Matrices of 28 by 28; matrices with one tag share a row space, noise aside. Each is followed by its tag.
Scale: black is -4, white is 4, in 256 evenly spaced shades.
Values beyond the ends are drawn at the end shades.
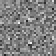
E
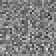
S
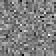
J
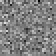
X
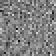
S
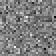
X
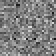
E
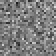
E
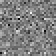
E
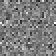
S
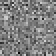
J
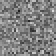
E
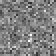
E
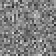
J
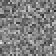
E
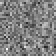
X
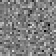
E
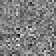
E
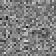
X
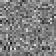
X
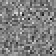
S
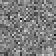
J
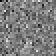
X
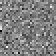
S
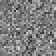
E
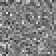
X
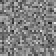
J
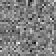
E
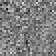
X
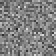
J
